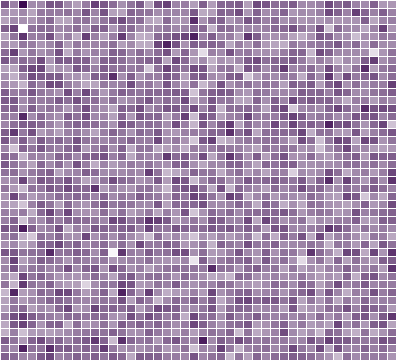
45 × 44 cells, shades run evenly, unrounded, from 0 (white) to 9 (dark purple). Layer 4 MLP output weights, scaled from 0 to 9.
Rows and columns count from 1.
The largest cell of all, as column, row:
3, 1
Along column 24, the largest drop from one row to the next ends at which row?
35
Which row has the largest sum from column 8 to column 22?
28
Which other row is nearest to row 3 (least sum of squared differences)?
38
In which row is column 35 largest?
32
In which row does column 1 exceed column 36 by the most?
18
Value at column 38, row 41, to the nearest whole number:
7
